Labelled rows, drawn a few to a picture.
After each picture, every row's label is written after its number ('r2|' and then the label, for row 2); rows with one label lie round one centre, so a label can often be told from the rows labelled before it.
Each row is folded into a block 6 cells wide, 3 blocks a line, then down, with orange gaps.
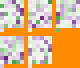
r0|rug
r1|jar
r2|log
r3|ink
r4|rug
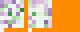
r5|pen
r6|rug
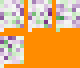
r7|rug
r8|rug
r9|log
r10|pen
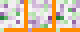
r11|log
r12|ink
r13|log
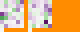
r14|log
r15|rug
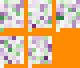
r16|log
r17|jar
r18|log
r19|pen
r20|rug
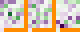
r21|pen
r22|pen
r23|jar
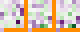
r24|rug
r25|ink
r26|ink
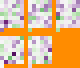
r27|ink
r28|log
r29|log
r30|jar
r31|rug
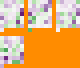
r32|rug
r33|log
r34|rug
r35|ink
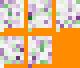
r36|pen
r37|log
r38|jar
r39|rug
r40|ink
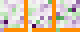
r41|ink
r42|jar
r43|log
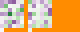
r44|pen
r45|rug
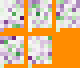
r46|ink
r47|pen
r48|log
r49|pen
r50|jar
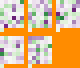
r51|jar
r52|rug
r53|log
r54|log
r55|pen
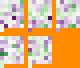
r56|jar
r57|ink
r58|ink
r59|log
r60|log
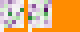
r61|pen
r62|log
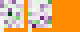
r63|pen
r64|jar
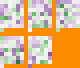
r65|log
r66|rug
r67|pen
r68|rug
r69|ink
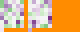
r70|rug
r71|ink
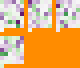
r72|rug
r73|pen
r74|pen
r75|log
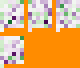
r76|jar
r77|rug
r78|pen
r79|jar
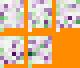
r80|log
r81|rug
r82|jar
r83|jar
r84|log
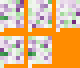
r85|log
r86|jar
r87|rug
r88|log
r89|log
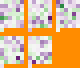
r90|log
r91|ink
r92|pen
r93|rug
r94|jar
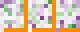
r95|pen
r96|jar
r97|ink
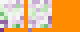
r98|ink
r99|ink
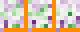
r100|ink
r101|ink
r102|ink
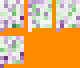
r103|ink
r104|pen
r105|ink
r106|ink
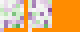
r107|ink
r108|rug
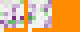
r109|jar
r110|log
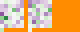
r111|log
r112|pen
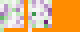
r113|log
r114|rug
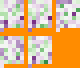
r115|ink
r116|ink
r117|pen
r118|rug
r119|ink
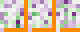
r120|rug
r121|rug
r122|pen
